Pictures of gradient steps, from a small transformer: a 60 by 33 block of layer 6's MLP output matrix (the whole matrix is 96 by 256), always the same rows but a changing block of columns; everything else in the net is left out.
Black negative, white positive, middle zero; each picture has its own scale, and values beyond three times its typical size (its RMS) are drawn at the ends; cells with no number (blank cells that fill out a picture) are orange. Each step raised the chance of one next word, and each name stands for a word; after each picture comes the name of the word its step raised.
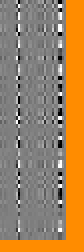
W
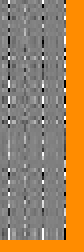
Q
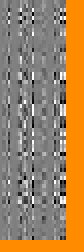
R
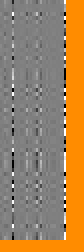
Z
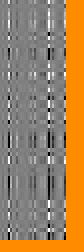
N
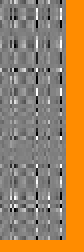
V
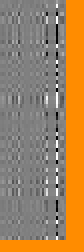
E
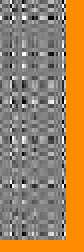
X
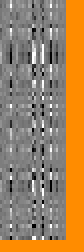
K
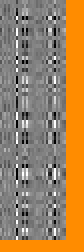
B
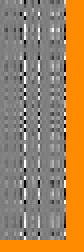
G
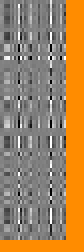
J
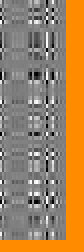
R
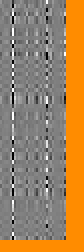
E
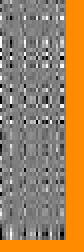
Q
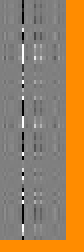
J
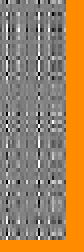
G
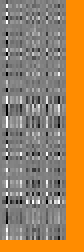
R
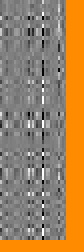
B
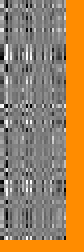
K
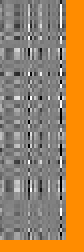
N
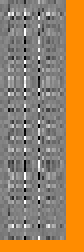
Z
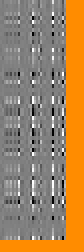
R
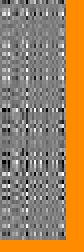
Z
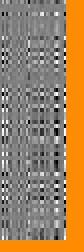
Z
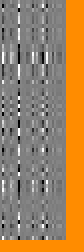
K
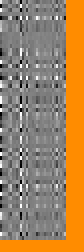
X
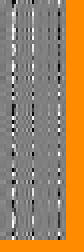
G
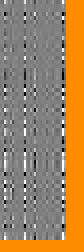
Z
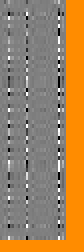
Z
